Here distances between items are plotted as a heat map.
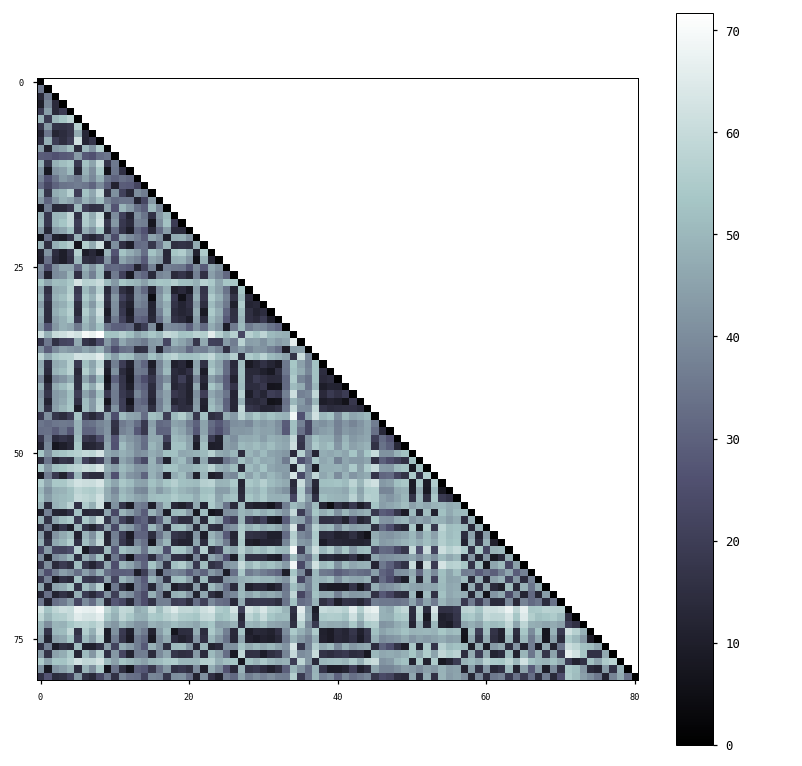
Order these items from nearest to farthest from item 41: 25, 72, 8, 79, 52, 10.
79, 25, 10, 52, 72, 8
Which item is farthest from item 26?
71
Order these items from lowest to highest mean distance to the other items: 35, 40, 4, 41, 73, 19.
40, 41, 19, 35, 4, 73
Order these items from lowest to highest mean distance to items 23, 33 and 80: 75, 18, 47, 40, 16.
47, 16, 40, 75, 18
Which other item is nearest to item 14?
10
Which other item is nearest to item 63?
6
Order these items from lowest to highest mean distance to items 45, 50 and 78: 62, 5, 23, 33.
23, 33, 62, 5
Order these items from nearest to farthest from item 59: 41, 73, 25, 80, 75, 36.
41, 75, 25, 36, 80, 73
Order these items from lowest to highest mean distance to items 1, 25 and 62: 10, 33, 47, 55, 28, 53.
28, 33, 10, 47, 53, 55
